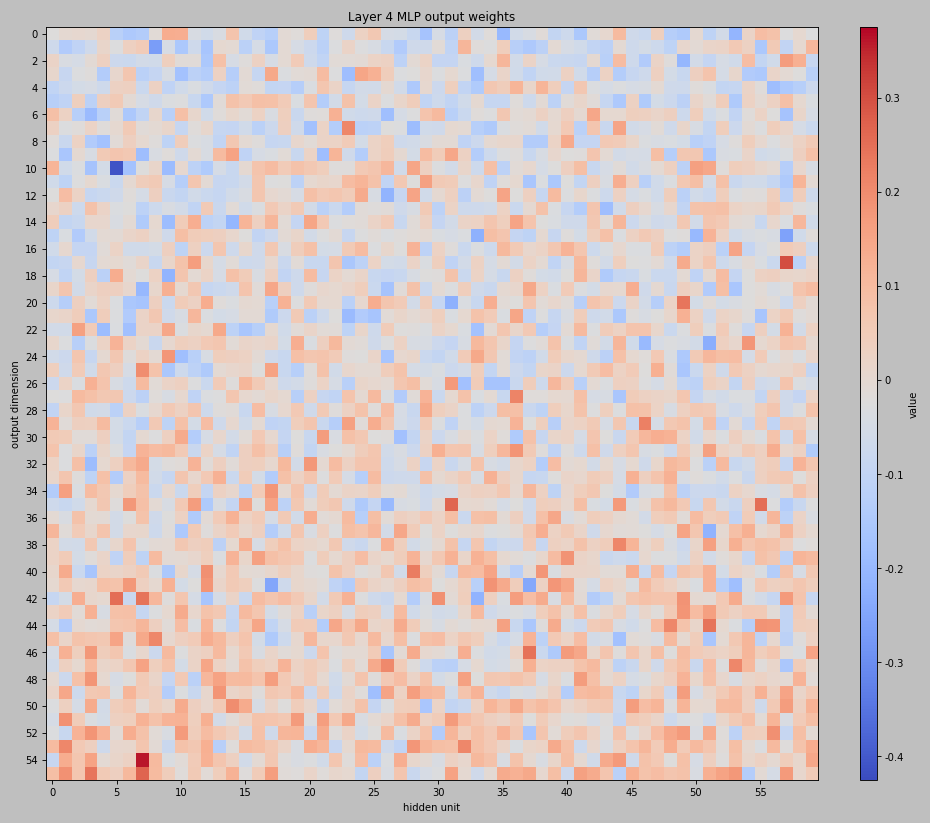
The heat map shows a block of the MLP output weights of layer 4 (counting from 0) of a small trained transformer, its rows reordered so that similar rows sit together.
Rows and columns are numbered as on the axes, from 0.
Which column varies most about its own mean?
7
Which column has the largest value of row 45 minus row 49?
25
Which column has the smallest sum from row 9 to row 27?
6
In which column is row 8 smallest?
4
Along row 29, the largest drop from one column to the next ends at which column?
47
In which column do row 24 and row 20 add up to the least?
31
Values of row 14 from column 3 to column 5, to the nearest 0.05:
0 0 -0.05
